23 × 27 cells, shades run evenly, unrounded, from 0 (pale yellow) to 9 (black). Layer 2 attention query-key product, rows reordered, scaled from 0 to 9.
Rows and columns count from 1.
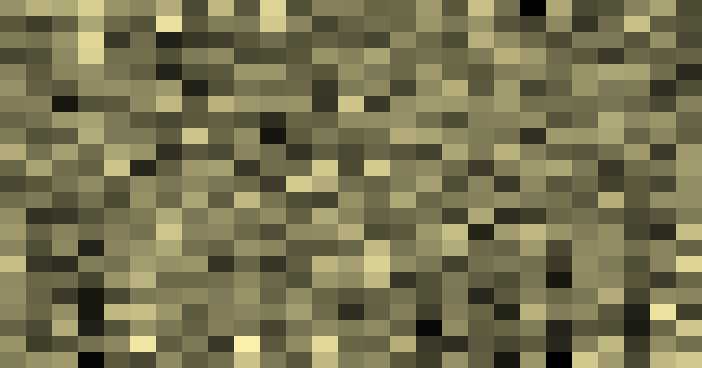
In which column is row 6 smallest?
18
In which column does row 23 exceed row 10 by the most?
20
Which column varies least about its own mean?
1
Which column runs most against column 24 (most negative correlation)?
9
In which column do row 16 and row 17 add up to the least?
15
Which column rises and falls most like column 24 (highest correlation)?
10
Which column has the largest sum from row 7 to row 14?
11
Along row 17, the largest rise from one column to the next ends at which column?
2
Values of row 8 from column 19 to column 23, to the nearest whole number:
4 4 4 6 5
